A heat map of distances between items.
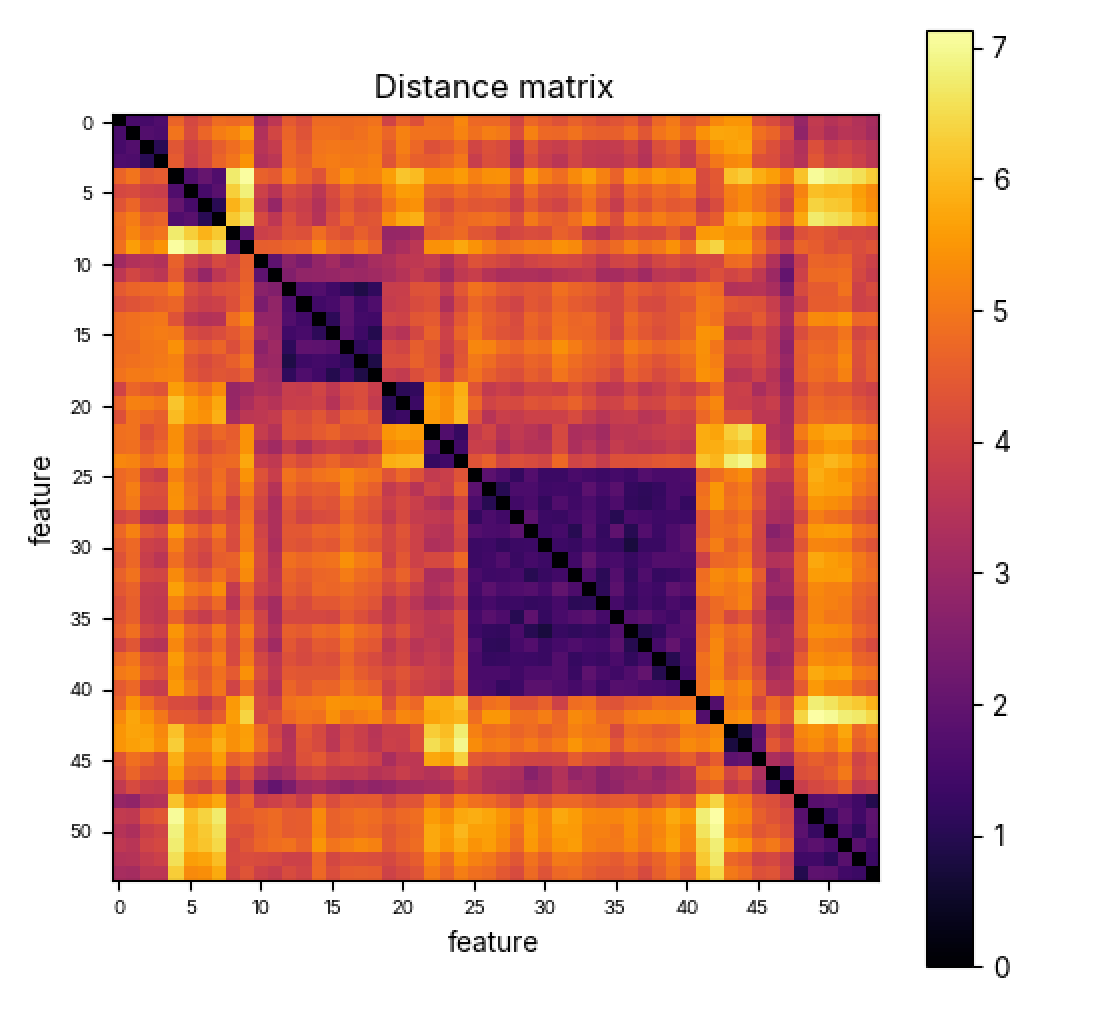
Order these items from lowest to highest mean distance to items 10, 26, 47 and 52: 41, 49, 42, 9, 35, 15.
35, 15, 49, 9, 41, 42
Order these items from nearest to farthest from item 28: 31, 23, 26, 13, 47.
31, 26, 47, 23, 13
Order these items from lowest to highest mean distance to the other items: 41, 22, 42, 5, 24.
22, 5, 24, 41, 42
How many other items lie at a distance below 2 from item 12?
6
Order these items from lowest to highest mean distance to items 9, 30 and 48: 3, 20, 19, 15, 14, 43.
19, 20, 3, 15, 14, 43
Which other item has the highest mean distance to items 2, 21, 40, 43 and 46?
4
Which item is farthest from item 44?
24
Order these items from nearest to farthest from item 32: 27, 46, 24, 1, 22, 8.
27, 46, 22, 24, 8, 1
